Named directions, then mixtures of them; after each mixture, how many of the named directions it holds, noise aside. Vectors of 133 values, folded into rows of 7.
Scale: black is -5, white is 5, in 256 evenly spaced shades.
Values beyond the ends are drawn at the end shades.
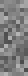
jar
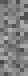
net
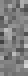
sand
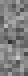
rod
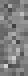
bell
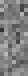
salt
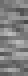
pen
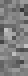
four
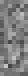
three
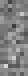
one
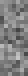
one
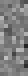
one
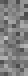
one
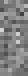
four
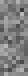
three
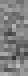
three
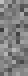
one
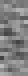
one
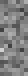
four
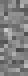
four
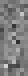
two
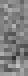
three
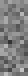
three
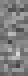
three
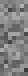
four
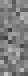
four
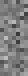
two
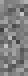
four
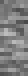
one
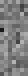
one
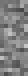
three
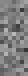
four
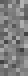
four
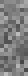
one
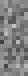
three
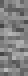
one
